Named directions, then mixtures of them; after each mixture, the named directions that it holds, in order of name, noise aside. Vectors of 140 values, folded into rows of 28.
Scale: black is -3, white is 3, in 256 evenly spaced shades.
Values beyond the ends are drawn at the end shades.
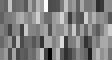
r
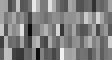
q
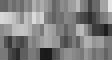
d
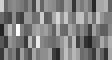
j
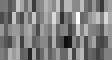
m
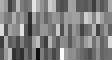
q.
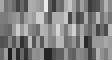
d, j, r.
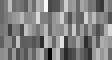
r.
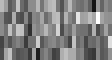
j, m, q.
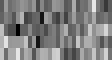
d, j.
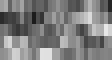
d.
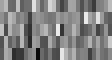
q.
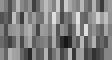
m.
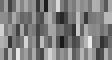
j, m, r.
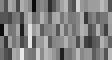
j, q.
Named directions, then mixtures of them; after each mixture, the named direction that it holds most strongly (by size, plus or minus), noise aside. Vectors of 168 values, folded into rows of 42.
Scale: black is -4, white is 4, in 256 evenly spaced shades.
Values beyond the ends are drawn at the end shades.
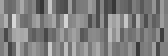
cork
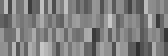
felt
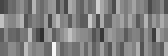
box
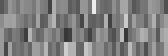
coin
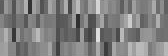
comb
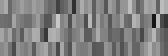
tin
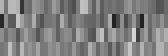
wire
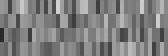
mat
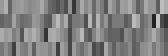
tin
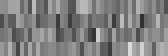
wire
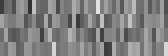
box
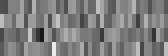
box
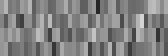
box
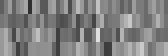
comb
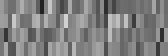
cork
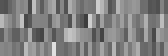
box
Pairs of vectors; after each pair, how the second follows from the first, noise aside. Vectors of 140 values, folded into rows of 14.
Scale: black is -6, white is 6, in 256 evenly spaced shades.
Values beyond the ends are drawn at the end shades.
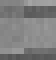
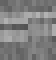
wrapped around, negated.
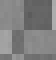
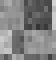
scaled up.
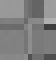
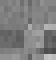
wrapped around, negated.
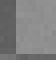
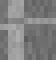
wrapped around, negated.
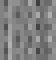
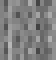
copied.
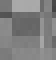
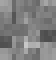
wrapped around, negated.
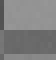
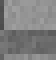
copied.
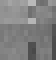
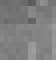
negated, shrunk.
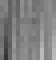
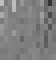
reversed, partly zeroed.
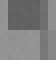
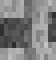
wrapped around, scaled up.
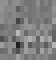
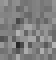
copied.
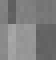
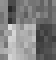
scaled up.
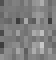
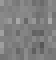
negated, shrunk.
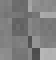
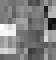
wrapped around, scaled up.
